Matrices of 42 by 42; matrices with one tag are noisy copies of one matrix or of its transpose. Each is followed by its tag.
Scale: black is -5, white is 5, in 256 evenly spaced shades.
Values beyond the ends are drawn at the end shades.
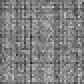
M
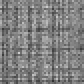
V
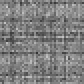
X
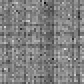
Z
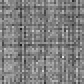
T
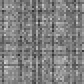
X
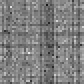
Z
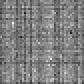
M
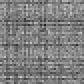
T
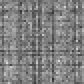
X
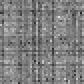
X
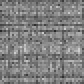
M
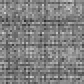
T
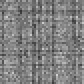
X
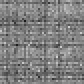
T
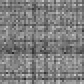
Z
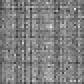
M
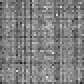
M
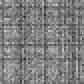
T
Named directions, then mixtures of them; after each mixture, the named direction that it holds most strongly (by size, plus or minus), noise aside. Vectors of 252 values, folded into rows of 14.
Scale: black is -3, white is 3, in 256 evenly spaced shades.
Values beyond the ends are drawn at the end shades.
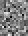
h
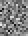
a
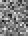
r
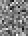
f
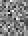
r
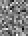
f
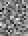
a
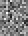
r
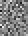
a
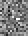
a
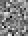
h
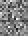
r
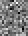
f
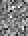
f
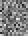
a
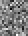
f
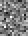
h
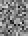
a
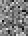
f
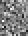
h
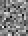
h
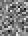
f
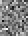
f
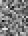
r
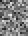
r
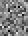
h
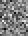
r
